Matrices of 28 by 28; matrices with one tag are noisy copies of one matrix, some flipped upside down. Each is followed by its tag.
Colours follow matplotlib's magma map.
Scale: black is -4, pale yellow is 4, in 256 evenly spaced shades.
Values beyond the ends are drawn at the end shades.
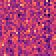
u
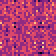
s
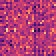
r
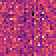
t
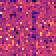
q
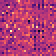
r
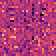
t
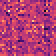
u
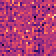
r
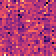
u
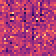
t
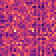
r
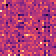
u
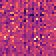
t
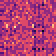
r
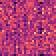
s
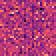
t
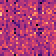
s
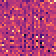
t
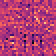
t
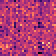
s
